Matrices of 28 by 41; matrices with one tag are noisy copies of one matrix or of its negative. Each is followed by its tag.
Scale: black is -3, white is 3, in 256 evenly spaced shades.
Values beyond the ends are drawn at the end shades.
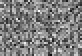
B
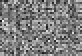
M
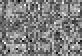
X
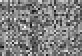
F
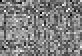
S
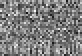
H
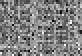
F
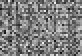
M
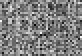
M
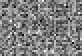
M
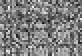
B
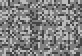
F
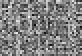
M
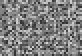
M
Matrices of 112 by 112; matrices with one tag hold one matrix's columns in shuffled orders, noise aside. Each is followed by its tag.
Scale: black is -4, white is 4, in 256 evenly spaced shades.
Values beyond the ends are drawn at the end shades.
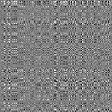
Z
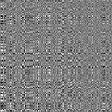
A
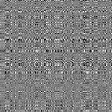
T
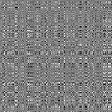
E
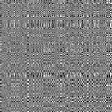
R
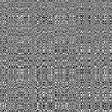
A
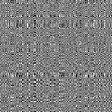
R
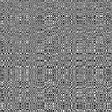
A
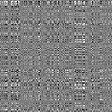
Z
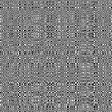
E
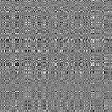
T
